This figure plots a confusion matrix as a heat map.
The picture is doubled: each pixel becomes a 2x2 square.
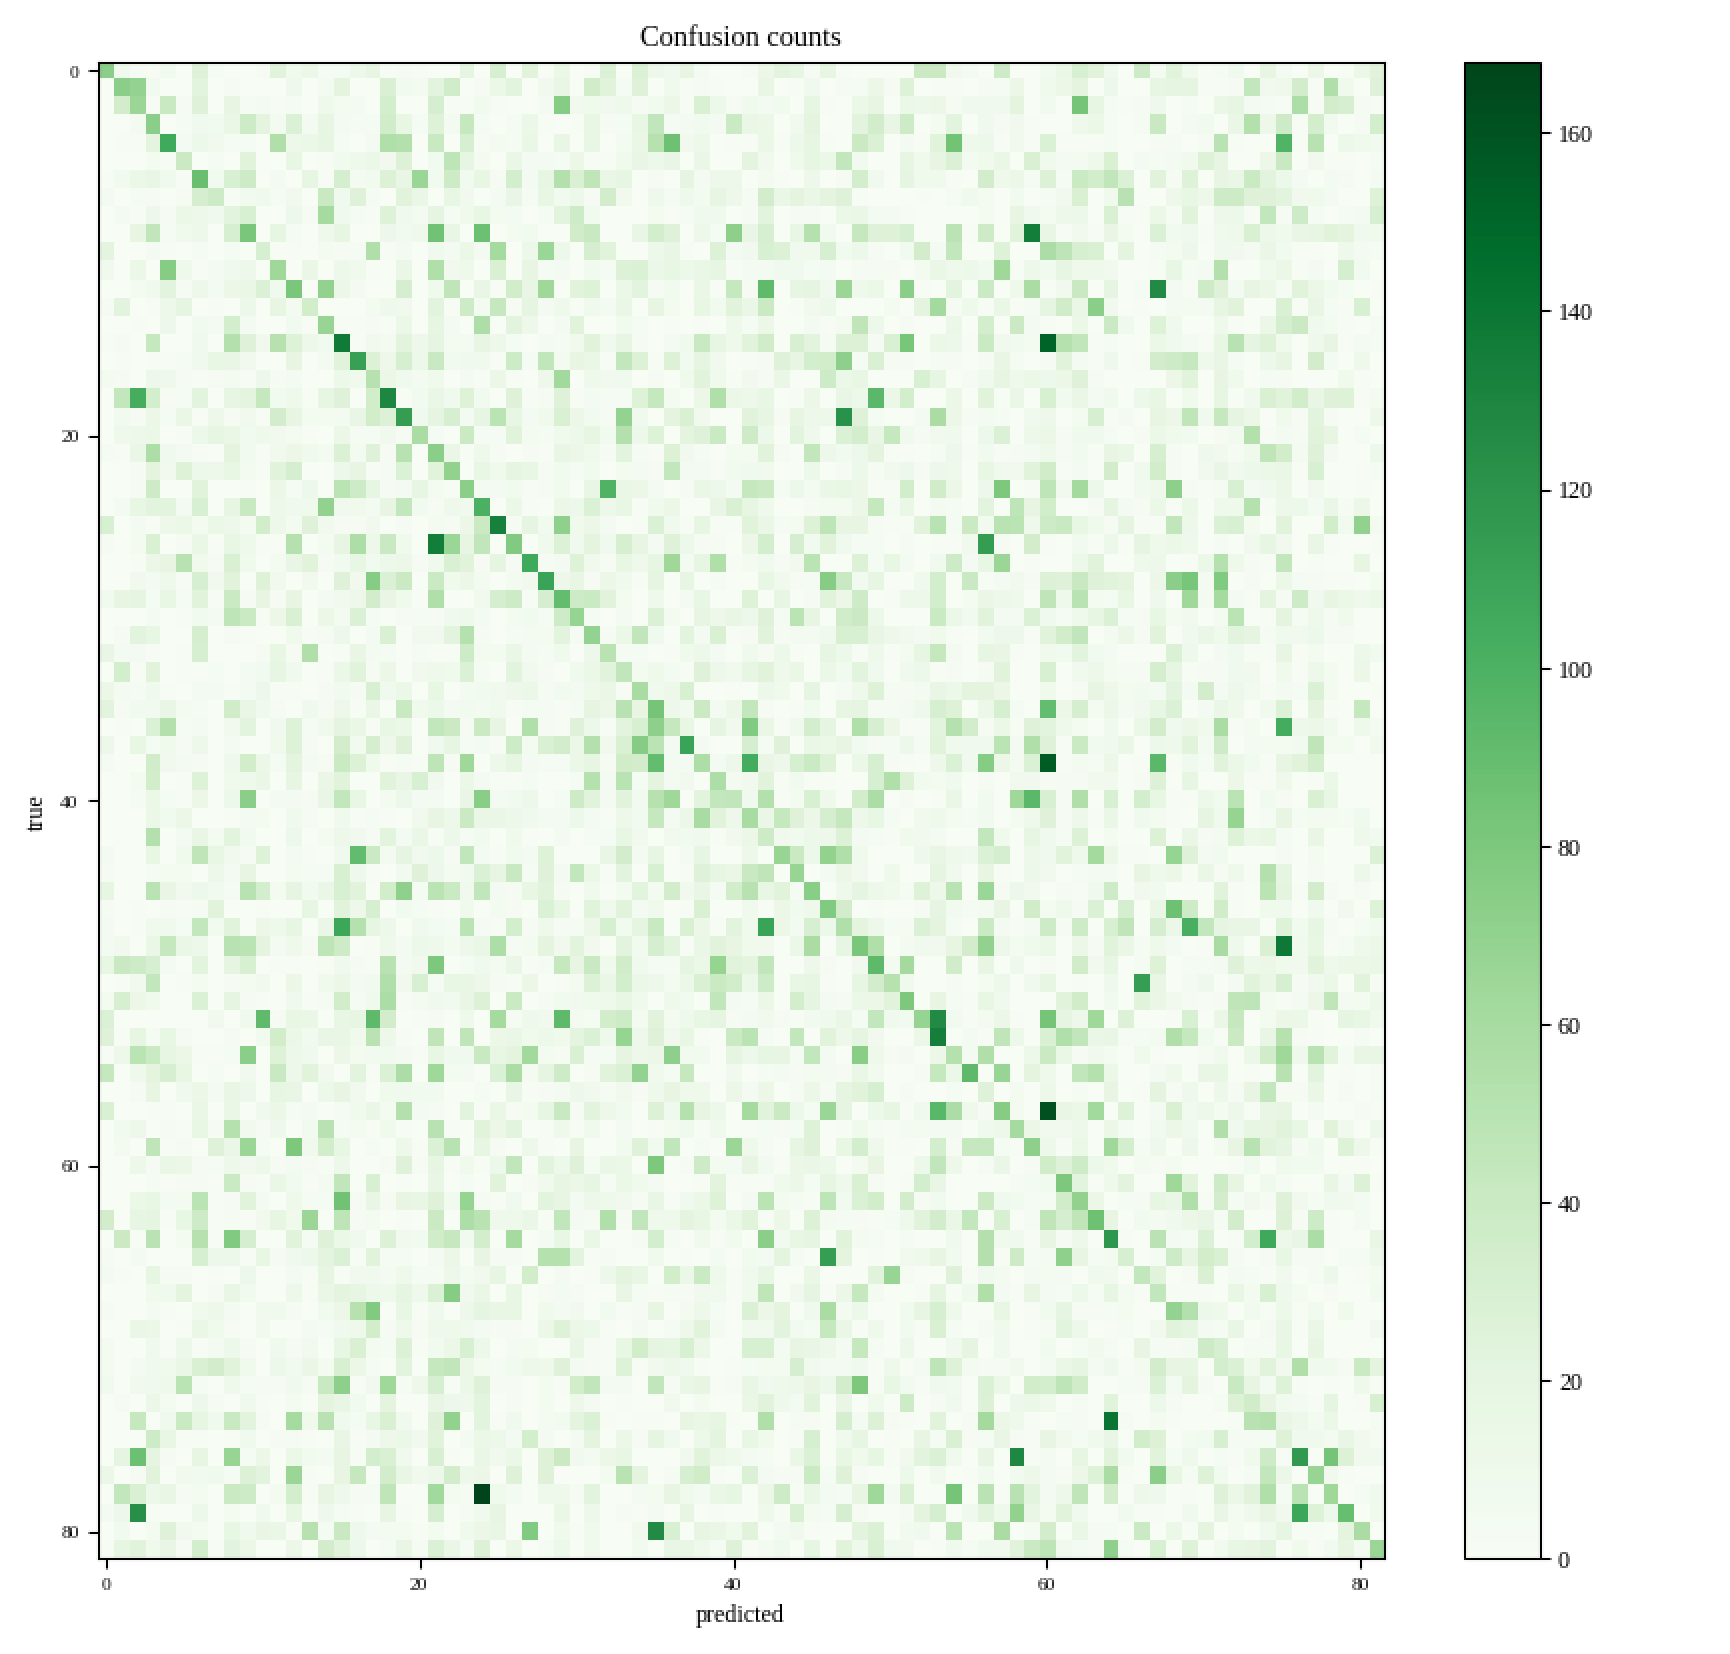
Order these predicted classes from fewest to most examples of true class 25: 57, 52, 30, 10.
30, 52, 10, 57
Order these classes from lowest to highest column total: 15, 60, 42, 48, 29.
29, 48, 42, 15, 60
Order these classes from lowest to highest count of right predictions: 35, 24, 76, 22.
22, 35, 24, 76
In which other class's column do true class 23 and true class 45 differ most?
32
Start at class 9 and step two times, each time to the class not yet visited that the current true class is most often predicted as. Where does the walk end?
12
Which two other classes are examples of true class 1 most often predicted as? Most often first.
2, 78
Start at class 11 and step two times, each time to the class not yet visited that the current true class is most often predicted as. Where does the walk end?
75
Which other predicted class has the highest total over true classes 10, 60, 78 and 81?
24
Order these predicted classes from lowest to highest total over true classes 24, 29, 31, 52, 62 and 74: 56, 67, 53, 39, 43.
43, 67, 39, 56, 53
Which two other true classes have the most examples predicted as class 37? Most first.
57, 55
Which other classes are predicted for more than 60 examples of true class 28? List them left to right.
17, 46, 68, 69, 71
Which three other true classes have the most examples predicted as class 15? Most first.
47, 62, 72
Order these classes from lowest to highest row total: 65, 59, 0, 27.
0, 65, 27, 59
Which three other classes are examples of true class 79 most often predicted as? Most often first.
2, 76, 58
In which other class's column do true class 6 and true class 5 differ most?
20
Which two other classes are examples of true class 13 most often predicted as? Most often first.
63, 53
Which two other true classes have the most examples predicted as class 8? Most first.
64, 76
